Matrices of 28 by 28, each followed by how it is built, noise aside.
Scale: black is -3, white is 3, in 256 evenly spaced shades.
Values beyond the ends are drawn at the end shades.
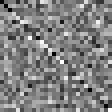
diagonal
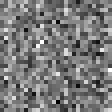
repeating rows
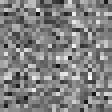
low rank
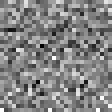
repeating columns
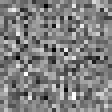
low rank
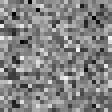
repeating rows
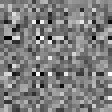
low rank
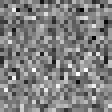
repeating columns
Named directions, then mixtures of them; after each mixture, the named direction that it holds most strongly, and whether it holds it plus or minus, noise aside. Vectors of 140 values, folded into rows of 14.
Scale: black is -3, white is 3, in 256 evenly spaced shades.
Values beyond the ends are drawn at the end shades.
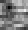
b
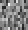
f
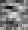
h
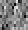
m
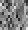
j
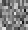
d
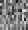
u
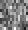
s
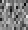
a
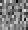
u, plus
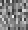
u, plus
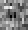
h, minus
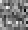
d, plus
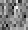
m, plus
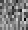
u, plus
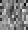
a, plus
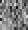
a, plus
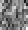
j, plus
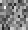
m, plus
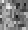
b, minus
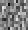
f, minus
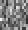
a, minus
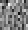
f, plus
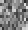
u, minus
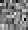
u, plus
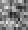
h, minus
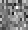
m, plus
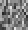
a, minus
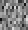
a, plus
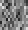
j, plus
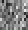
a, minus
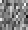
a, minus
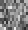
s, plus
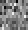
m, minus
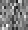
m, minus
